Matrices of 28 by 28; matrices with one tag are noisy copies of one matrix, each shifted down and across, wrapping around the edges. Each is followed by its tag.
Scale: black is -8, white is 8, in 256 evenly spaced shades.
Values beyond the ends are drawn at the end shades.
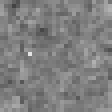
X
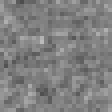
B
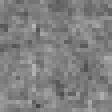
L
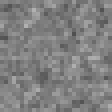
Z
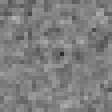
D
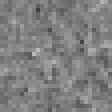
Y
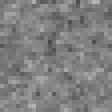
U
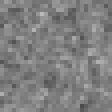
Z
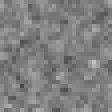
Z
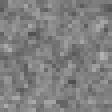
Z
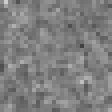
Y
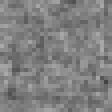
L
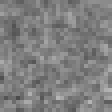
U
